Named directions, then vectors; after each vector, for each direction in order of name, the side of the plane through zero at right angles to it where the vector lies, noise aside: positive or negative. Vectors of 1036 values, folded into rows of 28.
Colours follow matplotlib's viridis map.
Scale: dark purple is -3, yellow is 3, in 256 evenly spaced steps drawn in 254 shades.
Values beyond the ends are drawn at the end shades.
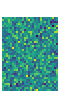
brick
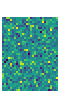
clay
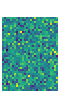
negative, positive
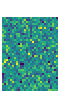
negative, negative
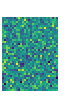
negative, negative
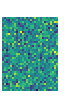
negative, positive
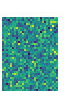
negative, positive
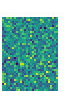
positive, positive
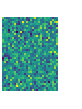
negative, negative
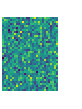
negative, negative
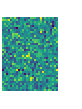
positive, negative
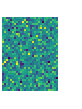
negative, negative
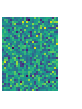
negative, negative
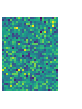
negative, positive
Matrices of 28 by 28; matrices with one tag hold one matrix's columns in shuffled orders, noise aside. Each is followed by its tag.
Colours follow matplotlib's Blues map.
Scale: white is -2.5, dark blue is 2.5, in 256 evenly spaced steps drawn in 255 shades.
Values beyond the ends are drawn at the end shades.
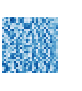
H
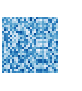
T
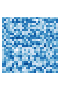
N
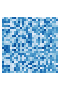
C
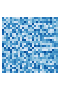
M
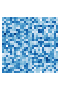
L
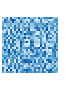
T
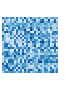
T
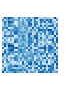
C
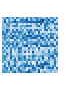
N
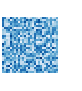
C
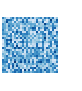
T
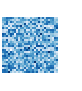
M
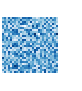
M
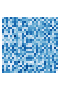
C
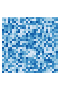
L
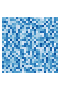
L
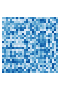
T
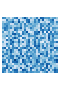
T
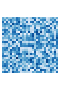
L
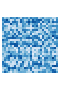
N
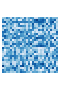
N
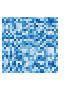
N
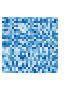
N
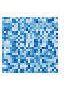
T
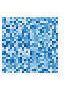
L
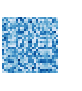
T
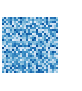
M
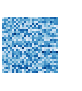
M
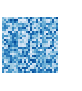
T
